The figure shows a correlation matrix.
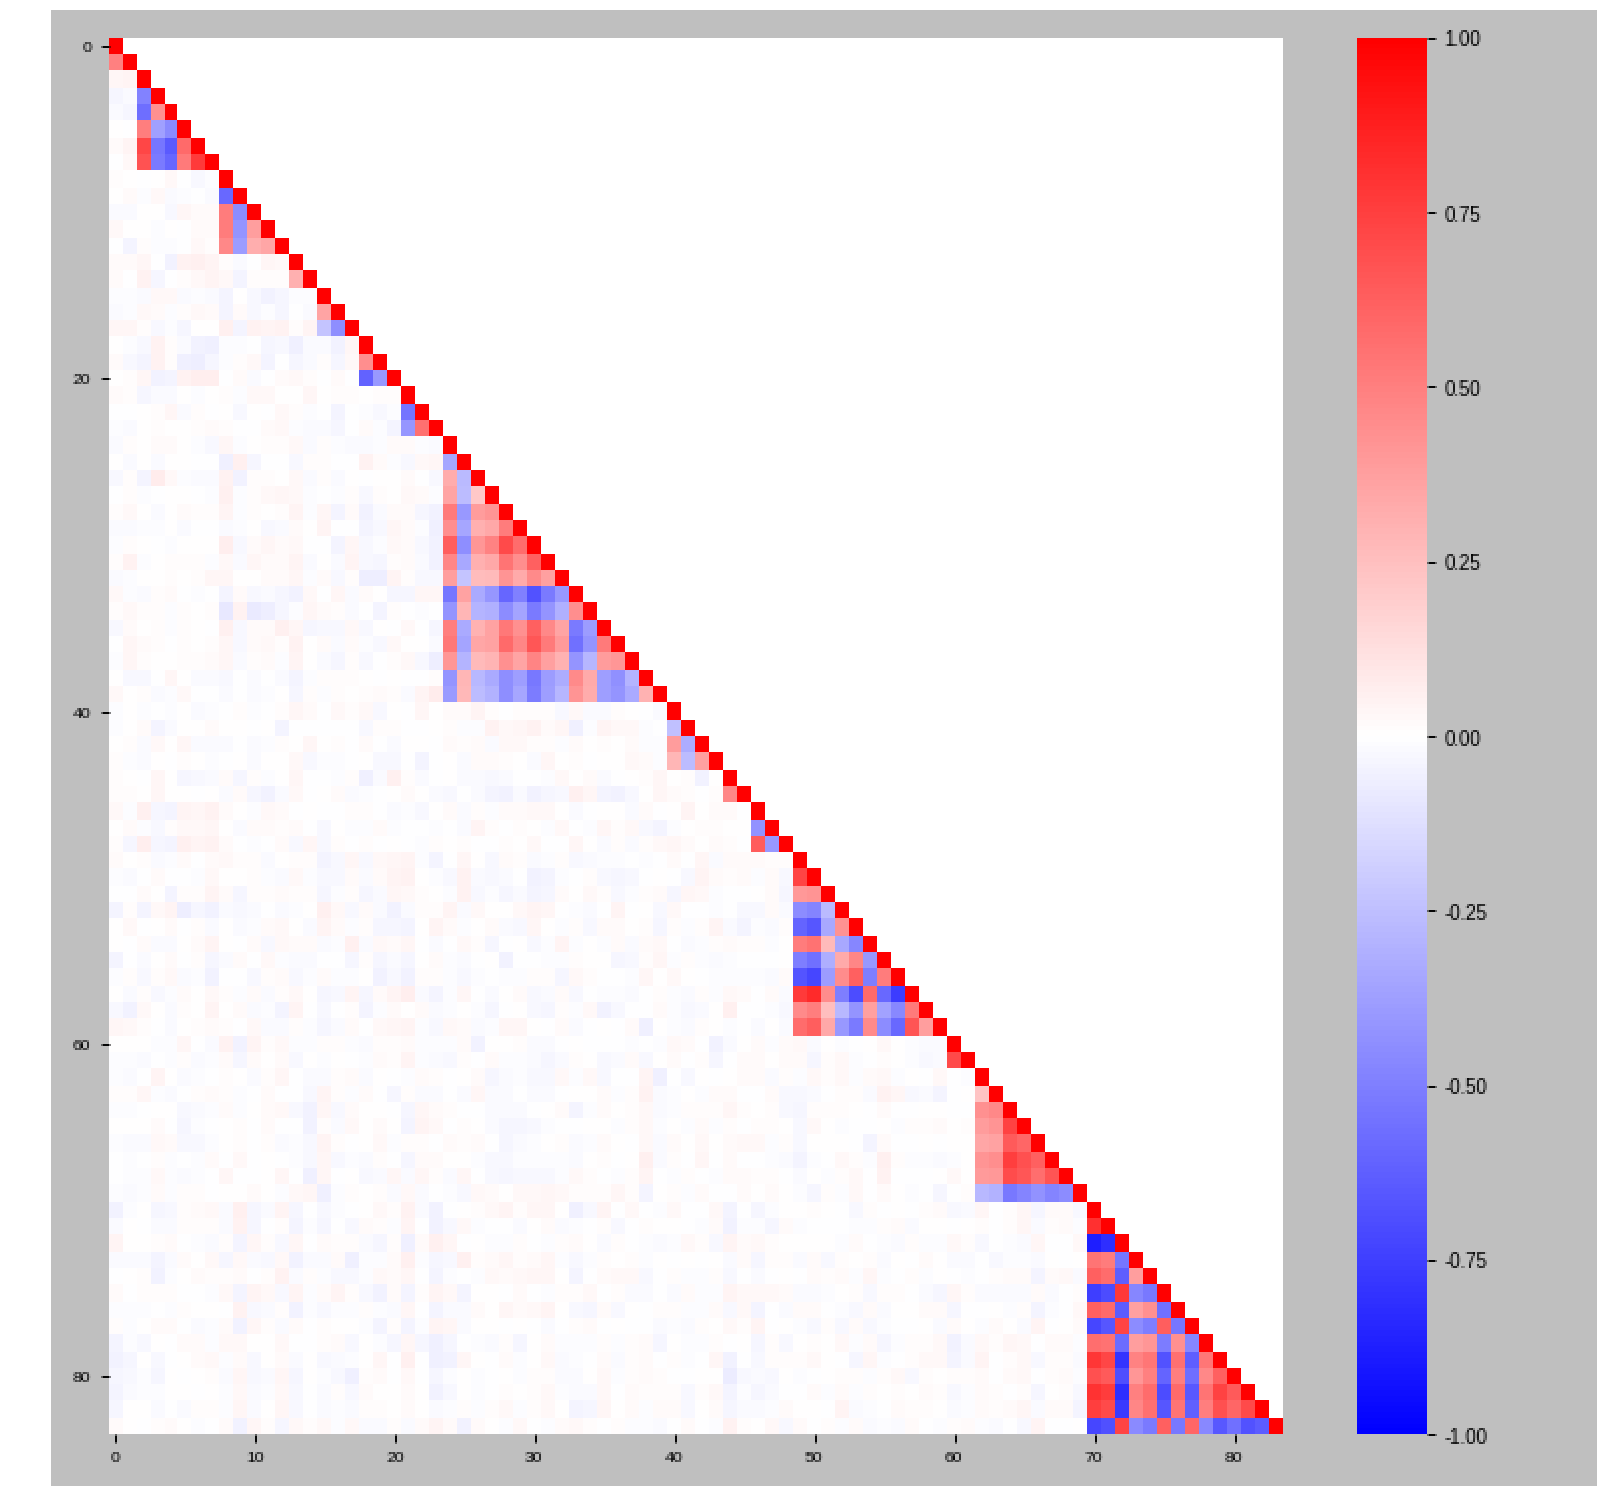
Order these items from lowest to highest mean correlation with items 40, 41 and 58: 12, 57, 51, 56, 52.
56, 52, 12, 51, 57
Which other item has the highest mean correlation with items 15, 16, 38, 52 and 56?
53
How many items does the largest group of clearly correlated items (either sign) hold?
16
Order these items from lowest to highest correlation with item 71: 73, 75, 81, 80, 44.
75, 44, 73, 80, 81
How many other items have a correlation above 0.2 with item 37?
10
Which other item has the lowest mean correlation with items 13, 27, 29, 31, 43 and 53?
33
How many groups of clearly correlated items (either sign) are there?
15
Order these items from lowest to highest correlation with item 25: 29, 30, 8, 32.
30, 29, 32, 8
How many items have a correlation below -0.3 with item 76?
4
